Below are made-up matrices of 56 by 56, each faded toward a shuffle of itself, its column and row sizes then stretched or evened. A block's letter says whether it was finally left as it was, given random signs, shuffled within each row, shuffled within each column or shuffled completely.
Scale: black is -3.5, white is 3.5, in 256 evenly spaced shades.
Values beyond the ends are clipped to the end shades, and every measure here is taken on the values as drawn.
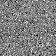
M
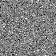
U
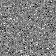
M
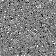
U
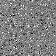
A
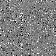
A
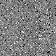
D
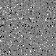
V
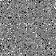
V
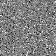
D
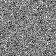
U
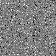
D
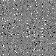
A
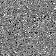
M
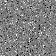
D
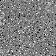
D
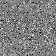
M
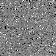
M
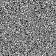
M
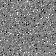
U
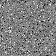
U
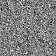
U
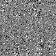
A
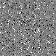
V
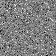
U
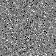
D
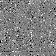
A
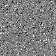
A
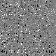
V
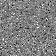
U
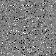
A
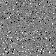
M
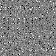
V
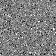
M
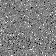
U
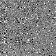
A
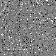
A
